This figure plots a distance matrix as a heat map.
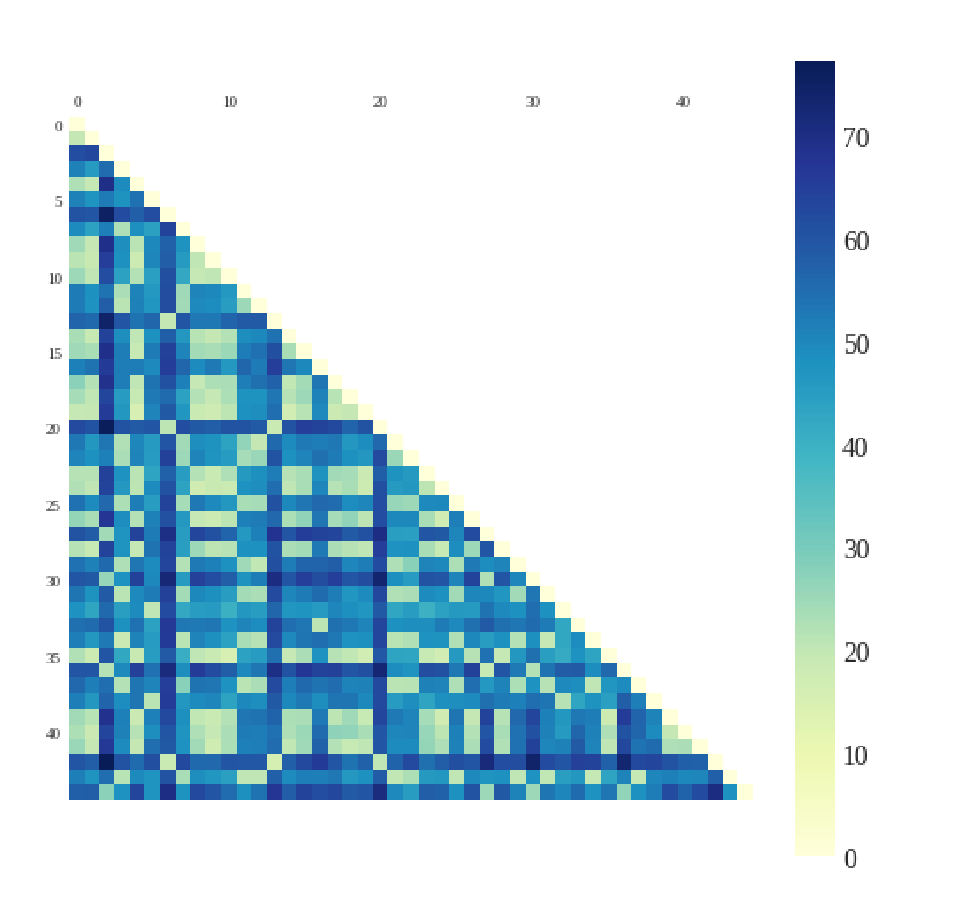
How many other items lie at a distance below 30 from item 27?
4
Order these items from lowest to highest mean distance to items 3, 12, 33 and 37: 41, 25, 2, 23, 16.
25, 16, 23, 41, 2
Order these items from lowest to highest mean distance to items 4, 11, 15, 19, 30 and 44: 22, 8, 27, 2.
8, 22, 27, 2
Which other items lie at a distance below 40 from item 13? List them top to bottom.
6, 20, 42
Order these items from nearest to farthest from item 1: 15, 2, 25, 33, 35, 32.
35, 15, 32, 25, 33, 2
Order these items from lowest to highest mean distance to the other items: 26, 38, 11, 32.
26, 11, 32, 38
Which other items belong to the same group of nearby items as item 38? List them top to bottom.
5, 32
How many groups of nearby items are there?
6
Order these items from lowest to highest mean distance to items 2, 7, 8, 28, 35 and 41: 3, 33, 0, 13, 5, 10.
10, 0, 3, 5, 33, 13
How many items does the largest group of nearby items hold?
19
